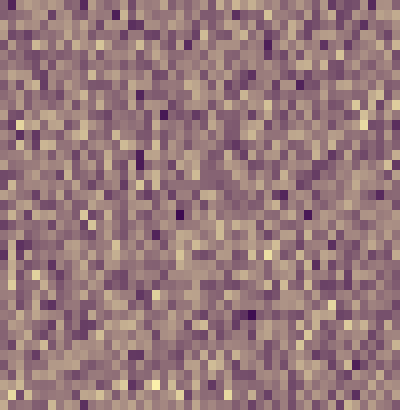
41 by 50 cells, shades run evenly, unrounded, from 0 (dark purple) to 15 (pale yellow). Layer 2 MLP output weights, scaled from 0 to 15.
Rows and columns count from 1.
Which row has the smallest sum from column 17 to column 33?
12
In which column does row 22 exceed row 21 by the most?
11
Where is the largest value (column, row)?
20, 39
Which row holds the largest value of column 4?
40
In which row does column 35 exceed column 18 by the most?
16
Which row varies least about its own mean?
7
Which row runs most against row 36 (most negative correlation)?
32
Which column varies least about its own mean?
33
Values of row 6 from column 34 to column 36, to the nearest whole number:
3 6 4
